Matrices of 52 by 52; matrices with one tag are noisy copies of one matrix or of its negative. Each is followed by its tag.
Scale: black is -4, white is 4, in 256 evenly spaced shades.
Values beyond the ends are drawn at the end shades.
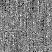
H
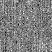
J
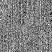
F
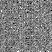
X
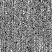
J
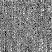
J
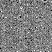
X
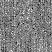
J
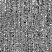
H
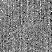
F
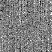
F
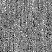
H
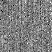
F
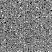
X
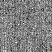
J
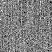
F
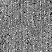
F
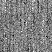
H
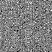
X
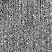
F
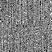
F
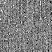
F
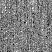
H
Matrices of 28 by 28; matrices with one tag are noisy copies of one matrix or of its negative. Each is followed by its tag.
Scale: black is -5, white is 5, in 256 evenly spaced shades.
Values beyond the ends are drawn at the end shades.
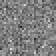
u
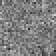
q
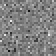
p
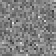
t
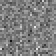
u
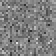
u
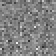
u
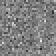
t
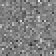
t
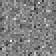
u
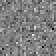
u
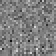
u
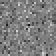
q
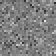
t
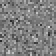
p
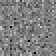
u
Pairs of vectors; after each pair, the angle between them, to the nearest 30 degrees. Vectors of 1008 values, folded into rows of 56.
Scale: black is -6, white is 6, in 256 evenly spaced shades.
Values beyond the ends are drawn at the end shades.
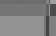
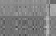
150 degrees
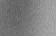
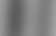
60 degrees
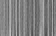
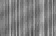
30 degrees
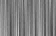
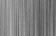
120 degrees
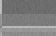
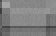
150 degrees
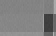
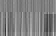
60 degrees
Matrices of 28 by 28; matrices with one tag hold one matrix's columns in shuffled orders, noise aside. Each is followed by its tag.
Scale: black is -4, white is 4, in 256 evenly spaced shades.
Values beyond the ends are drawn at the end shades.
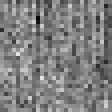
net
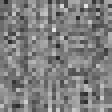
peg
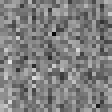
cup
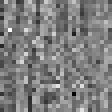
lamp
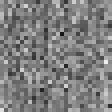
cup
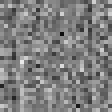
cup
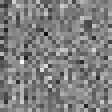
cup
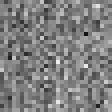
cup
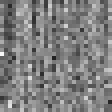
net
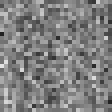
cup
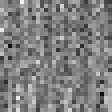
peg
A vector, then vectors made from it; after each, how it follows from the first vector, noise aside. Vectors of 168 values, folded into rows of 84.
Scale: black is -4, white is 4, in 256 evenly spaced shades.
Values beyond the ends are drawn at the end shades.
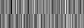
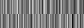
reversed.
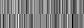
reversed.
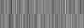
shrunk.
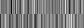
copied.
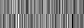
reversed.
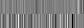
reversed, partly zeroed.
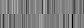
reversed, partly zeroed.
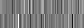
wrapped around, negated, partly zeroed.
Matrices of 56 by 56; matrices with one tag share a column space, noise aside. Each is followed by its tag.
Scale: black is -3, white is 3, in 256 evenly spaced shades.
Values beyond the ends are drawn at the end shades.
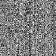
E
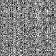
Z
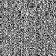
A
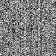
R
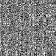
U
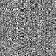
R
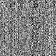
A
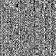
A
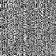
A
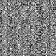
Z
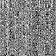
A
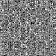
R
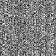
U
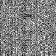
U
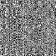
A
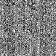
E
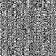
A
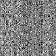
U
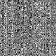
Z
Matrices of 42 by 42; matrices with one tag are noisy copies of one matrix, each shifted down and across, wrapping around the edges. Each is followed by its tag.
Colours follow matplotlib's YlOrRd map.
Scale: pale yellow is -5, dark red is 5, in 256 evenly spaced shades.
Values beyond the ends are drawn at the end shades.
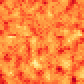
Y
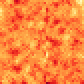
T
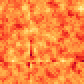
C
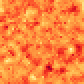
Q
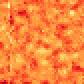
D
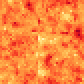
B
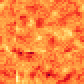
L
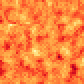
Y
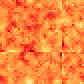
C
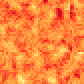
Y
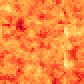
B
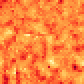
Y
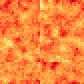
L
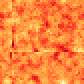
C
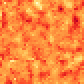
Y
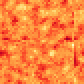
D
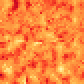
Y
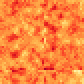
T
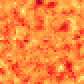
Q
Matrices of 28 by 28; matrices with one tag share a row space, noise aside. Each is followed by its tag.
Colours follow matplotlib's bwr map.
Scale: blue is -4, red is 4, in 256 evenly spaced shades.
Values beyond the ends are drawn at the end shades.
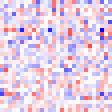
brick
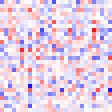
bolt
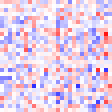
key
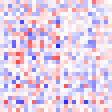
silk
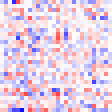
silk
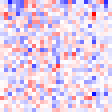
silk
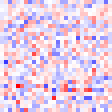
silk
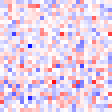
bolt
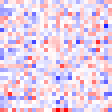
key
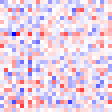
bolt
